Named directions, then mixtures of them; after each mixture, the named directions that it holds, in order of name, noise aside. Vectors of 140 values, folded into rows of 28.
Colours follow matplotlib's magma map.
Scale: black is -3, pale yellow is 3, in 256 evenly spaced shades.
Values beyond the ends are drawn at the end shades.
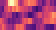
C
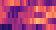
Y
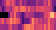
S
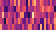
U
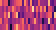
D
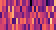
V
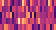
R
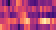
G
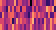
U, V.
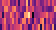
U.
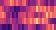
Y.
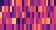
G, R, V.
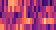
C, G, V.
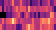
G, S.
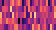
R.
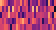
D, R, V.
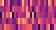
R.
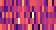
R, U.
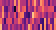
U.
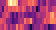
C.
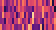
R, U.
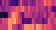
C, S, Y.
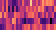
C, G, V.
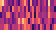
D, R.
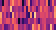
R.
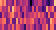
V.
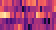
G, S.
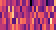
V.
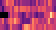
S.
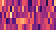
R, V.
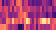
G.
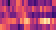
G.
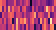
V.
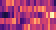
S, V, Y.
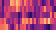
C, D, G.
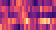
G.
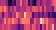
C, G, U.
